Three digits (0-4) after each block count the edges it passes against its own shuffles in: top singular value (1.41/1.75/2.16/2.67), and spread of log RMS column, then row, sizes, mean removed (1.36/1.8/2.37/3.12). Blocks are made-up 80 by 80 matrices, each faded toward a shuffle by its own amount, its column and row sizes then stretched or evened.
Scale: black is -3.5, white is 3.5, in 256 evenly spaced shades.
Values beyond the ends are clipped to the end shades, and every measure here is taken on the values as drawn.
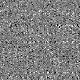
2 0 2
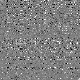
2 1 4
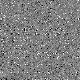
0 1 2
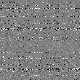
2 0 4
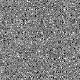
2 1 2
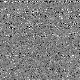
0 0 3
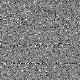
1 1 3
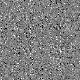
1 2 1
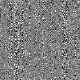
1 4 0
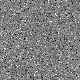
0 0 1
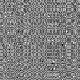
4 0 0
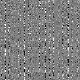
3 4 0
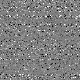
2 0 3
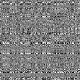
4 1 4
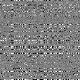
4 1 4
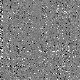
1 3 1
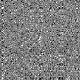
3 2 0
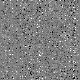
0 3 1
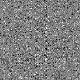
2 2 1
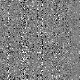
1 4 2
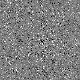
0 2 1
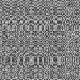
4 0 3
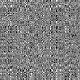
4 3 2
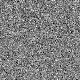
0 0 1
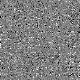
0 2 2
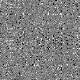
2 2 2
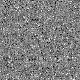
1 0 0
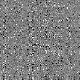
3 3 1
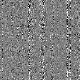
1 4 1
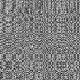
4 2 1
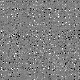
0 2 3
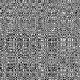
4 1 3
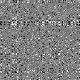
3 2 2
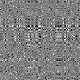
4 1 3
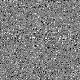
1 0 1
